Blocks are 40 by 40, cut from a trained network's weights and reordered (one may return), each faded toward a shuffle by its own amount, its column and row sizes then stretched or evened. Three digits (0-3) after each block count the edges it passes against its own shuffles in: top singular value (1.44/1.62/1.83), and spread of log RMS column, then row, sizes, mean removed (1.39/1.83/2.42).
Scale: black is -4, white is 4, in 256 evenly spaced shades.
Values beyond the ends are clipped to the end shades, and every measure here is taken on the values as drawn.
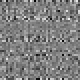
3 0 3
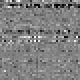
2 0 3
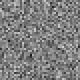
1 0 0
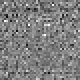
1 1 2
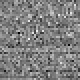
0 1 0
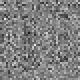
2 1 2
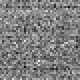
0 0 0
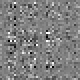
1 3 2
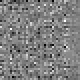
1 3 1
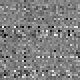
0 0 3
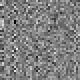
3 2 0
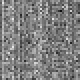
2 1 0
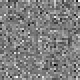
1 1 1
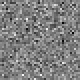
0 1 1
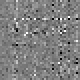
0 2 1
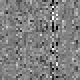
2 3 0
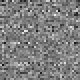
1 0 2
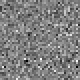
0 1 1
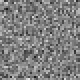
1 0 1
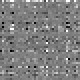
1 2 3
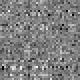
2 0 3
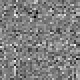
1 2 1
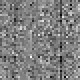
1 2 1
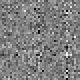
1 2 0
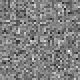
1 1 1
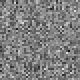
1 0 1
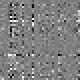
1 3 2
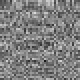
3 0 2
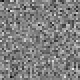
1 0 1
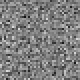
1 1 1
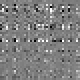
3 3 3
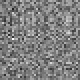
3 1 2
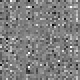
1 3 2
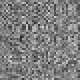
3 2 1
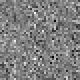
0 2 0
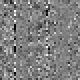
3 3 0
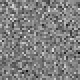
1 1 0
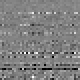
2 0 3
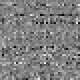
0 0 3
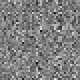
2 2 0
